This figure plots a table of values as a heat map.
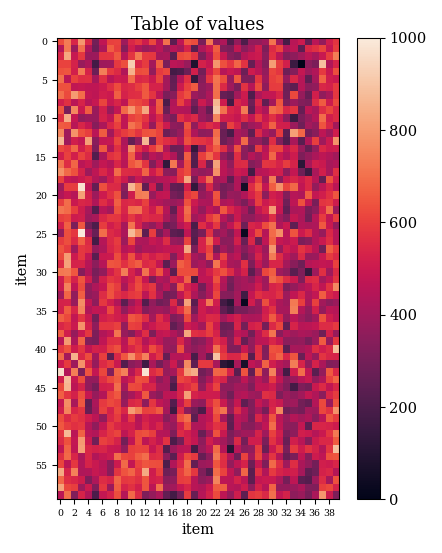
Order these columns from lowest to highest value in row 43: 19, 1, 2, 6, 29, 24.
29, 1, 24, 6, 2, 19
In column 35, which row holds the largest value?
20
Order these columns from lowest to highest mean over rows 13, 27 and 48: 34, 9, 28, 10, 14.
34, 28, 9, 10, 14
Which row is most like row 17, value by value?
57
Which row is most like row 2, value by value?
44
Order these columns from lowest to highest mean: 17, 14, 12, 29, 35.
35, 29, 17, 14, 12
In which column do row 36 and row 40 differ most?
39
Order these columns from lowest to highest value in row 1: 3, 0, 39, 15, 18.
15, 0, 18, 39, 3
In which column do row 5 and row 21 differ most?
19
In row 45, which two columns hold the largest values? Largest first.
1, 8
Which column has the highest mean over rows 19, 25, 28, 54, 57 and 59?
10
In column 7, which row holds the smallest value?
41
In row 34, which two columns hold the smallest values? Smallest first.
26, 24
